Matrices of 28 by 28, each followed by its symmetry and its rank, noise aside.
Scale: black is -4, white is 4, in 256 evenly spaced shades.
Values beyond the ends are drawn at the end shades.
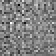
no symmetry, rank six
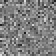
antisymmetric, rank eight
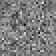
no symmetry, rank six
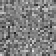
antisymmetric, rank eight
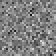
symmetric, rank eight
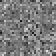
symmetric, rank seven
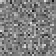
no symmetry, rank seven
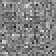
no symmetry, rank six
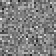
antisymmetric, rank eight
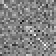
symmetric, rank eight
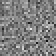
no symmetry, rank eight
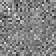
symmetric, rank seven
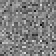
no symmetry, rank six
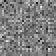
symmetric, rank eight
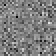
symmetric, rank seven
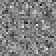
antisymmetric, rank eight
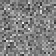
symmetric, rank seven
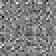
antisymmetric, rank eight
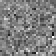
symmetric, rank six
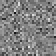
antisymmetric, rank eight
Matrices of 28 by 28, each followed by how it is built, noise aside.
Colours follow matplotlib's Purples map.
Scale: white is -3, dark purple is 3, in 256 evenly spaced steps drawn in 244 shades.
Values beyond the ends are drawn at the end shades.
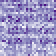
blocks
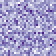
repeating columns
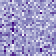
uneven columns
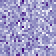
uneven columns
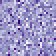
uneven columns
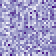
blocks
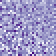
lower triangular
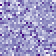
block diagonal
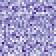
repeating columns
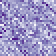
Toeplitz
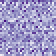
repeating columns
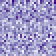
repeating columns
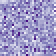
uneven columns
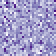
uneven columns
